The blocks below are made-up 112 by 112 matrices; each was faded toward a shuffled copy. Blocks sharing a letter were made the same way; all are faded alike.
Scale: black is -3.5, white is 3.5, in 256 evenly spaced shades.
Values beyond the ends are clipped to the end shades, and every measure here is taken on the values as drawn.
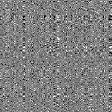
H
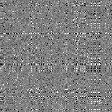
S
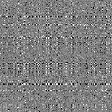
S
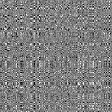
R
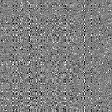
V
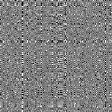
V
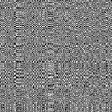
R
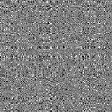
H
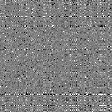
S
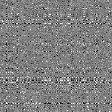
S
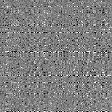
S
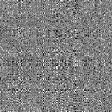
H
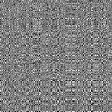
R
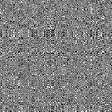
H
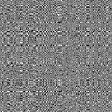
R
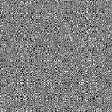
H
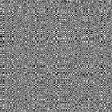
R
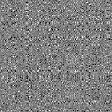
H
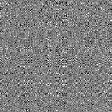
H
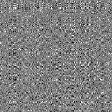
H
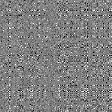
S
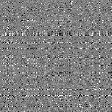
S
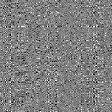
H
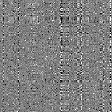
V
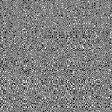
H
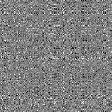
H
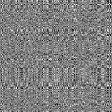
R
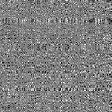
H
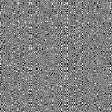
V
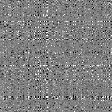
S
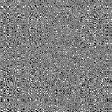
H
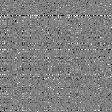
S
